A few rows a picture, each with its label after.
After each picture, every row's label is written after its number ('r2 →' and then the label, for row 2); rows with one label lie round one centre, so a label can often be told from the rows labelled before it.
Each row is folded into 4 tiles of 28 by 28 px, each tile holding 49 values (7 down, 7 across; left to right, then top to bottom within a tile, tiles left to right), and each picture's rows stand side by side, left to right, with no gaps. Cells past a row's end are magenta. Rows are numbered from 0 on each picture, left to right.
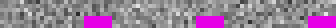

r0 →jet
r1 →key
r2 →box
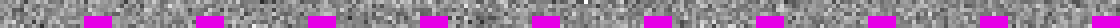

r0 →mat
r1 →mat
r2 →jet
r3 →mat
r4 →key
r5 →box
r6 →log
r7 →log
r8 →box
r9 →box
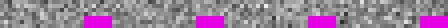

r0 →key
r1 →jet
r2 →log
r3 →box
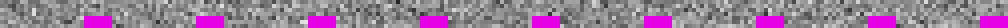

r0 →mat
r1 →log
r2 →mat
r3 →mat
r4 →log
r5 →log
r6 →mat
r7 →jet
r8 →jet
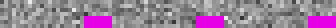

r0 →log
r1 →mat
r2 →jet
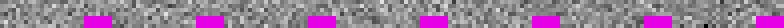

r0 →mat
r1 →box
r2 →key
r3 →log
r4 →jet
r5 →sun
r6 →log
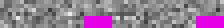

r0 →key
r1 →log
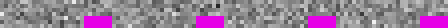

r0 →jet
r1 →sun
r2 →mat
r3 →mat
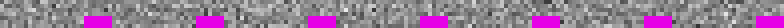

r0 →log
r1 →mat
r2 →mat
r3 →key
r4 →box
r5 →mat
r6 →log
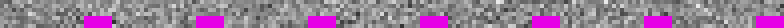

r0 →jet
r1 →log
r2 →log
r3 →box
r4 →key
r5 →jet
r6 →key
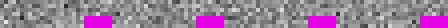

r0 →jet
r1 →mat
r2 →key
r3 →box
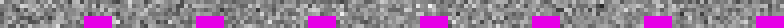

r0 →key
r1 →jet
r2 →log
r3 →jet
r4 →box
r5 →mat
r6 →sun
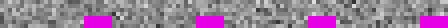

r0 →box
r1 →box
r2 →log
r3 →sun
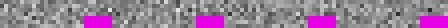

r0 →mat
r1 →mat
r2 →mat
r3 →jet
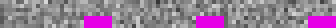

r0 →box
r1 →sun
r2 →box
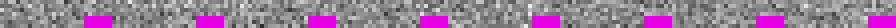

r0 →box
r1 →key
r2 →sun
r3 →key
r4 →mat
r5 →log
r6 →log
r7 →key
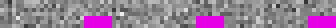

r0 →log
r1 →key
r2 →log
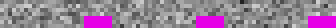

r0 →box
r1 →log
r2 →log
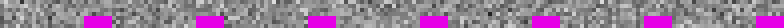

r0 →key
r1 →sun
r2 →box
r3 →key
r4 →sun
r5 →log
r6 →mat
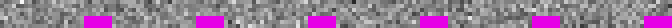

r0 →jet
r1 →jet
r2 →sun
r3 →log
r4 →mat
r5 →key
